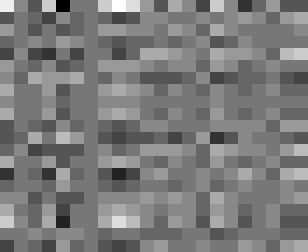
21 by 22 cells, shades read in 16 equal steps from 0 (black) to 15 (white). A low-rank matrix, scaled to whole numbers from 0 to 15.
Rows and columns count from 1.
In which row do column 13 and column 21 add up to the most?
5
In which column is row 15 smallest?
9
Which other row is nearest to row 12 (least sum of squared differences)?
4
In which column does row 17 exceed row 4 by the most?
16
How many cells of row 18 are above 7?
11
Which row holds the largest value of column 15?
12
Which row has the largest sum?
1
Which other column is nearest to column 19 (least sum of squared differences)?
7
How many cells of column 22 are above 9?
5
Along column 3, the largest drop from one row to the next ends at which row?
13
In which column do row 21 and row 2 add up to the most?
22
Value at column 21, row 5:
11
